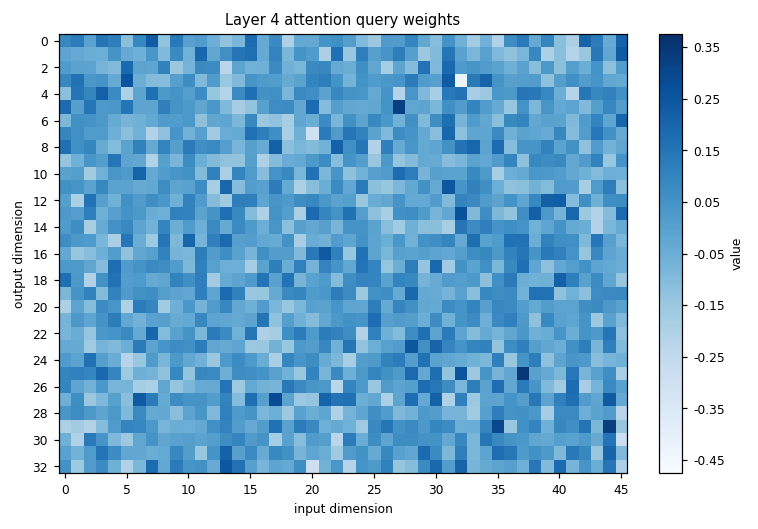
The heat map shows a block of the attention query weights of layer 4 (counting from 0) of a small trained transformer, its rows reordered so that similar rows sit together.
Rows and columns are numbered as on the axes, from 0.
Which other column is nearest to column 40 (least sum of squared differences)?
10
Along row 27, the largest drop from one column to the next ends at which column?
31
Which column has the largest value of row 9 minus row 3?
32
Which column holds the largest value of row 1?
45
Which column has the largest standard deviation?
13
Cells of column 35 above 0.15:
4
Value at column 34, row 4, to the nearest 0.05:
-0.15
